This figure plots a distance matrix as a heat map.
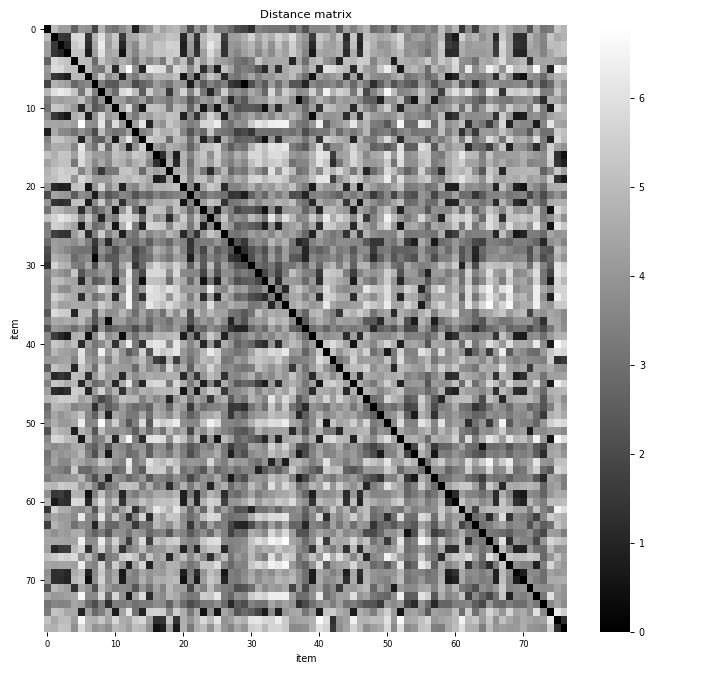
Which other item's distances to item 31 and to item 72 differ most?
12
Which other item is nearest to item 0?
13
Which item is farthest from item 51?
67
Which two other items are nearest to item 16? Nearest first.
76, 19
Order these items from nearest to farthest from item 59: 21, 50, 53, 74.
53, 21, 50, 74
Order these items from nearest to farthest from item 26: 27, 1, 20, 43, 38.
20, 1, 38, 27, 43
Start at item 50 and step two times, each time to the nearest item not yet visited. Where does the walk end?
62
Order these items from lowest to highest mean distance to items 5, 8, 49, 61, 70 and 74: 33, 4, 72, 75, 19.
33, 4, 72, 19, 75
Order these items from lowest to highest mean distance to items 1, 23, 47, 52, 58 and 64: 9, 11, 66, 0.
9, 66, 11, 0
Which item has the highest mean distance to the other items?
75
